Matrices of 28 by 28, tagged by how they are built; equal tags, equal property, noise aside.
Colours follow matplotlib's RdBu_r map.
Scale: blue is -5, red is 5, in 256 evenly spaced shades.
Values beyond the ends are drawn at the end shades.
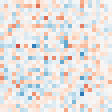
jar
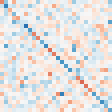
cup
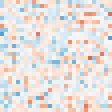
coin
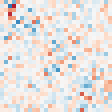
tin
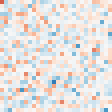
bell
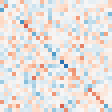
cup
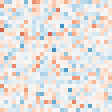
bell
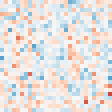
coin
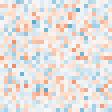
coin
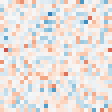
coin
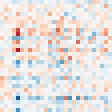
jar
